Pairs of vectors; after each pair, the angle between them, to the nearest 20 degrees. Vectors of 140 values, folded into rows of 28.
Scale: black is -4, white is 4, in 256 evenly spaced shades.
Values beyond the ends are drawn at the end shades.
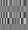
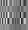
20 degrees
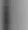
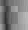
20 degrees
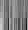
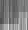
140 degrees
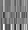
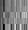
140 degrees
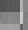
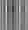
80 degrees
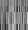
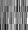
20 degrees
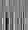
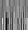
20 degrees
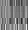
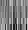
140 degrees
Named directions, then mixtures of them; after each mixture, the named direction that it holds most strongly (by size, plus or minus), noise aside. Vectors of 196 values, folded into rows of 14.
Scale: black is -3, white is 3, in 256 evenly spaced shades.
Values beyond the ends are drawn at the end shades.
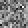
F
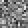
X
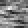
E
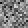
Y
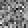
F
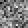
Y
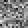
F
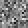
X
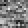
E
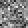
F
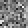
F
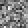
F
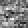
E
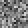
X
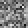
F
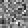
X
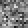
Y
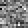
X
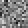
X
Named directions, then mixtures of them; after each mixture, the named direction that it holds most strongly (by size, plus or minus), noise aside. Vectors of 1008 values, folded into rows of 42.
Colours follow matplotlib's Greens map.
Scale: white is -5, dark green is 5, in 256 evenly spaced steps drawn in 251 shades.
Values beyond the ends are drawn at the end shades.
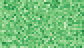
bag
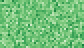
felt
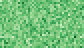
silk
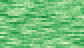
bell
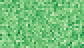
felt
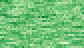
bell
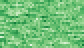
bell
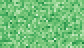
felt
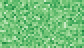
bag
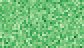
silk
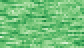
bell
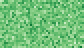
silk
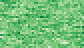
bell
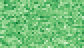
bag
